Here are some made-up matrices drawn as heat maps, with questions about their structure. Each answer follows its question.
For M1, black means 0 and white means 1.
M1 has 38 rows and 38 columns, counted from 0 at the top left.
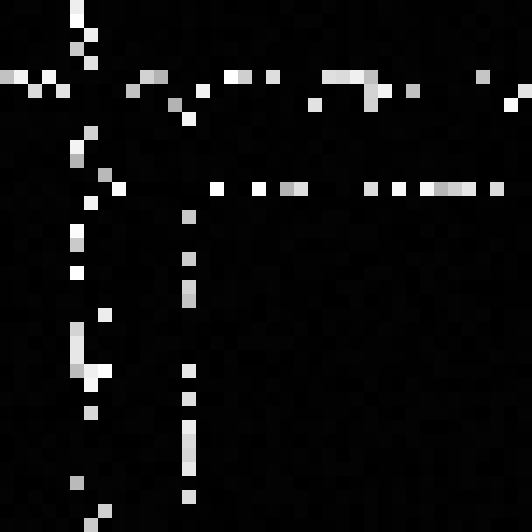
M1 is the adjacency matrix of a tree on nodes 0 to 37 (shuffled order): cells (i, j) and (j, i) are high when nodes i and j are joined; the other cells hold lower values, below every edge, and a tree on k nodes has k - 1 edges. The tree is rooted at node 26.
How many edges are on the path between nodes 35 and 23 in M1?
4
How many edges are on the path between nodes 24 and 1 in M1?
2
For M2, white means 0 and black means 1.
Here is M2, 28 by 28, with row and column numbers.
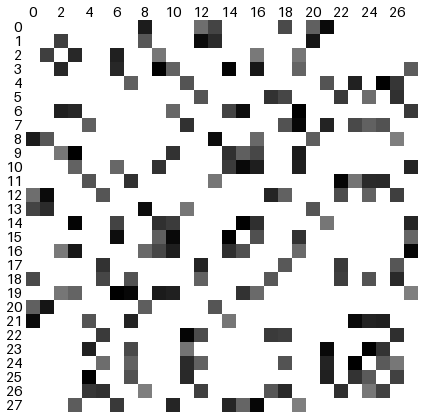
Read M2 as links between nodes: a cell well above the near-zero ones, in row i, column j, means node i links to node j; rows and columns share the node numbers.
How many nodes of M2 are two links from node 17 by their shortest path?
8
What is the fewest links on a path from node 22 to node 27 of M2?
4
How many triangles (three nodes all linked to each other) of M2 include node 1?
3
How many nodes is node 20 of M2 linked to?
4
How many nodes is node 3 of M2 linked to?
8
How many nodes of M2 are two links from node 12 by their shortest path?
10
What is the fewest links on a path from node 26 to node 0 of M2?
2
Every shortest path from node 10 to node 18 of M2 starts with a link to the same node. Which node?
node 19
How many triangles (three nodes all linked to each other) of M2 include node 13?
5
